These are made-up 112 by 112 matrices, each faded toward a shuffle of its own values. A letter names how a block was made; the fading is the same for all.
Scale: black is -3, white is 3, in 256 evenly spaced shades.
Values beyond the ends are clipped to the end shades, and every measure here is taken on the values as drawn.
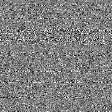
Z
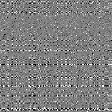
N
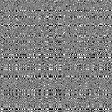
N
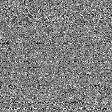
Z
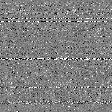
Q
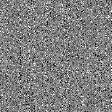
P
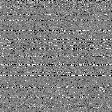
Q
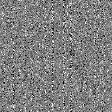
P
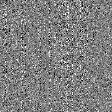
P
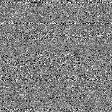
Z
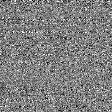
Z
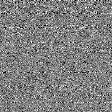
Z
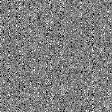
P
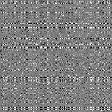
N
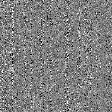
P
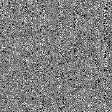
P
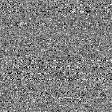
Z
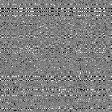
N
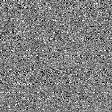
Z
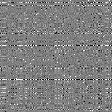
N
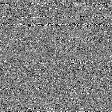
Z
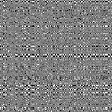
N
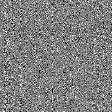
P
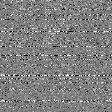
Q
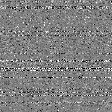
Q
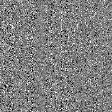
P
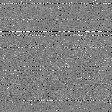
Q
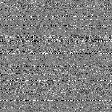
Q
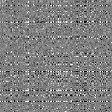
N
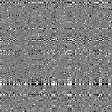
N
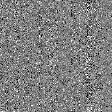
P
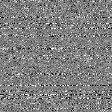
Q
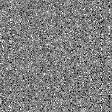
P
